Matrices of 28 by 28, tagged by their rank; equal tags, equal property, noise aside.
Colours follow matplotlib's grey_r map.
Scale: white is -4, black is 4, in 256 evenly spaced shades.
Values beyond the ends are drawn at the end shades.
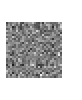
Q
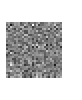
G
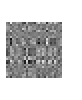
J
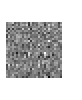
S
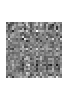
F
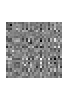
J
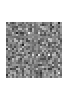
Q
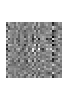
J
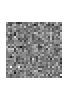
Q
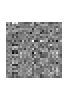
F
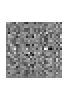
G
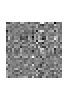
F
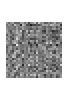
S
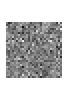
Q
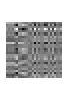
J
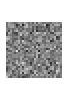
G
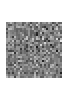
Q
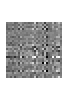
J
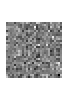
S
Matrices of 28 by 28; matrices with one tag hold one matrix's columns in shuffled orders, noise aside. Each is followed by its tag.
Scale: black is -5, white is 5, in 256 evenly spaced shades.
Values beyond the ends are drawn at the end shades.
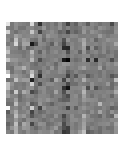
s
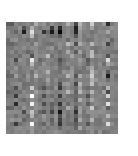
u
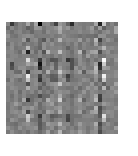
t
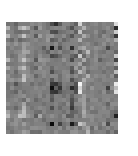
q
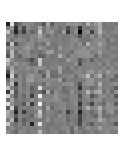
u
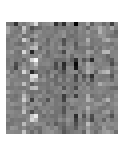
t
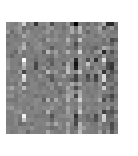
t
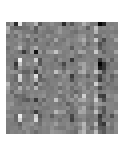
t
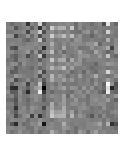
q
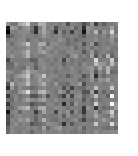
u
